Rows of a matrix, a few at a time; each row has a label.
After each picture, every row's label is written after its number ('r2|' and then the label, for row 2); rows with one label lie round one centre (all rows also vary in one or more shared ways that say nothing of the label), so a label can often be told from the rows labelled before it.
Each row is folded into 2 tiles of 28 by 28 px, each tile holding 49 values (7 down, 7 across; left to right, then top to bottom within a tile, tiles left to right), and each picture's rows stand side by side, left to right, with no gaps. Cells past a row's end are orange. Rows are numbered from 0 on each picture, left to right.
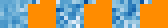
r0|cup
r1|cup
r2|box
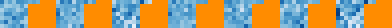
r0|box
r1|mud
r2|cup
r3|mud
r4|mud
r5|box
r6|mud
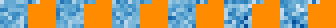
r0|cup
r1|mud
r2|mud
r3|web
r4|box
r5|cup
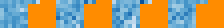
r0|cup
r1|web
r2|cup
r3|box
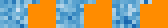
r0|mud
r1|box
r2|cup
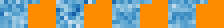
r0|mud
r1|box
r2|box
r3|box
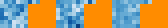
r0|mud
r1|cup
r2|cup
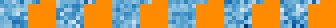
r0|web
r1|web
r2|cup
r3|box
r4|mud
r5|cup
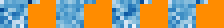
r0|cup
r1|web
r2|box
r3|cup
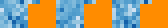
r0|web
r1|cup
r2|cup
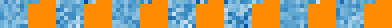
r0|mud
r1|cup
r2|web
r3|web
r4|box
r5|cup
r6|mud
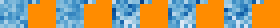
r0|web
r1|box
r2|mud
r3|mud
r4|box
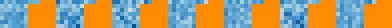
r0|box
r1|box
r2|mud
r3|cup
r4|mud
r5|box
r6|cup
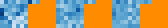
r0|mud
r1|box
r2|mud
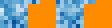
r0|cup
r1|box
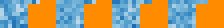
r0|cup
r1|cup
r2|mud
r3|box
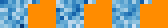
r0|mud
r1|box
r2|box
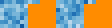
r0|box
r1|box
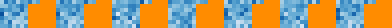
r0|mud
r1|mud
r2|web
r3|box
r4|mud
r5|web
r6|mud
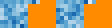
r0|cup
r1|box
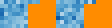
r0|mud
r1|web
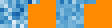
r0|box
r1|mud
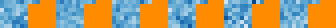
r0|web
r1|mud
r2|cup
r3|web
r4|web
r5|mud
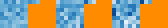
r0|mud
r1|cup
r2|mud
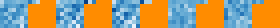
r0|cup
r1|web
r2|cup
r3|cup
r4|mud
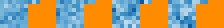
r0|box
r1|mud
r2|box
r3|web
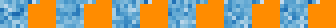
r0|box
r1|box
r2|cup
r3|mud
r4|cup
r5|cup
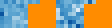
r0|mud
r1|cup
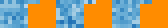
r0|box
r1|cup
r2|mud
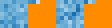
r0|cup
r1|box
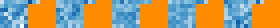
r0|cup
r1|box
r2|box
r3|cup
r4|cup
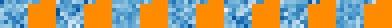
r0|box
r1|mud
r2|box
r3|mud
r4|web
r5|web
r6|cup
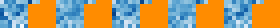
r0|mud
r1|box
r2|mud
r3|cup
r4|box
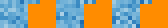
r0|web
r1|web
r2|web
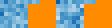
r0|mud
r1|box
